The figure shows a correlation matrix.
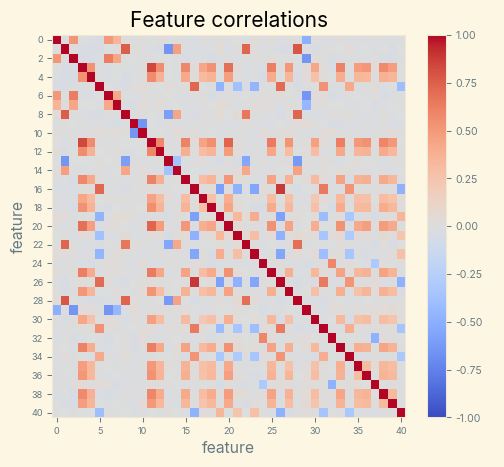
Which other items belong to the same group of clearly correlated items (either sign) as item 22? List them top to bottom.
1, 8, 13, 14, 28
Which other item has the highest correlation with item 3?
11
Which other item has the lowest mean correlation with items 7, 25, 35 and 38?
29
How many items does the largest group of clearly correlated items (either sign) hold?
16
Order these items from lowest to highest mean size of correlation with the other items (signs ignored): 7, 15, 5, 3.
7, 5, 15, 3
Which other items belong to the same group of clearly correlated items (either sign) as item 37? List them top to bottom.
24, 32
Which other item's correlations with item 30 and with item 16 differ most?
26
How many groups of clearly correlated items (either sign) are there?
6
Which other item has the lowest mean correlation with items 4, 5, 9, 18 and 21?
10
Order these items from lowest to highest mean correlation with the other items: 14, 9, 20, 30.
9, 14, 30, 20
